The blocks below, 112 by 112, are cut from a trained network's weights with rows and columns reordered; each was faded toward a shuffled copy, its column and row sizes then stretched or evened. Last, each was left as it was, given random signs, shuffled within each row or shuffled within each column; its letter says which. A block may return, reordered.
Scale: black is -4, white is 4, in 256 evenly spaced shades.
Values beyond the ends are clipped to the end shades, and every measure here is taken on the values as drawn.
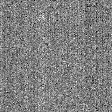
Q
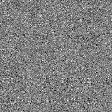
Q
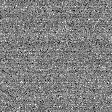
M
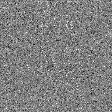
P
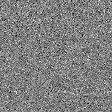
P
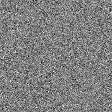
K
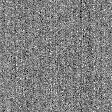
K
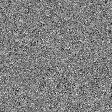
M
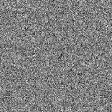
Q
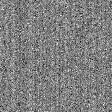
K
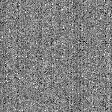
Q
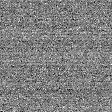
M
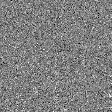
P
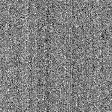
Q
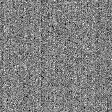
K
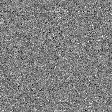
M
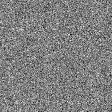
M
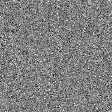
K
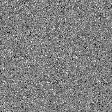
P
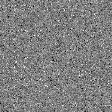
P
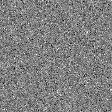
K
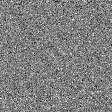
M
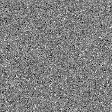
P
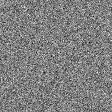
M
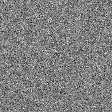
M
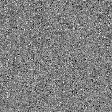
P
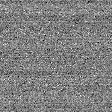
M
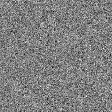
K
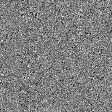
P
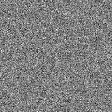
Q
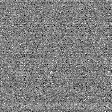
Q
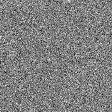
K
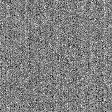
K
